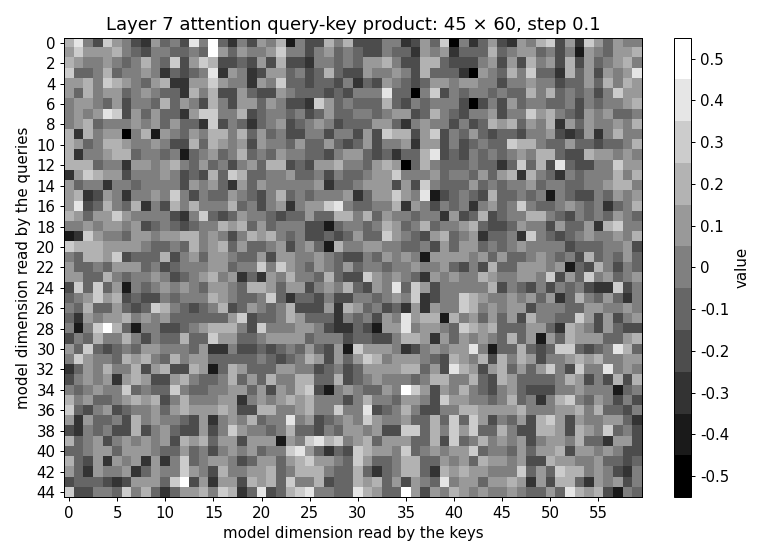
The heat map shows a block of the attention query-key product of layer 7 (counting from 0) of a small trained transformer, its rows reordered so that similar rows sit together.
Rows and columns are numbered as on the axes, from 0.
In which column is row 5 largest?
33
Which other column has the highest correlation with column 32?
7
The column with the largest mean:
15
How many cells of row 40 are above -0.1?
41
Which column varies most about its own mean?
35
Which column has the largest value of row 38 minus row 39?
56
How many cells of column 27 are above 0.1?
5
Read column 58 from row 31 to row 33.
0.1 0.1 -0.2
